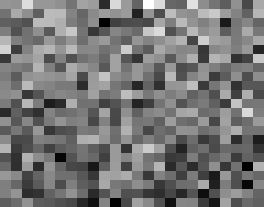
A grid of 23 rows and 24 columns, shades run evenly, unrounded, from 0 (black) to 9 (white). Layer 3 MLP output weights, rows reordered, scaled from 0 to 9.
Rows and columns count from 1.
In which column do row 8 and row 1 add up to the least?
10
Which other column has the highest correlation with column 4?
9
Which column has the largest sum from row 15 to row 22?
11
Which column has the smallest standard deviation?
8
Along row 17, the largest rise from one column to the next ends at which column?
13
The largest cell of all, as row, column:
1, 14
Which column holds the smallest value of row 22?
19
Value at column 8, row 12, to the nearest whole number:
4
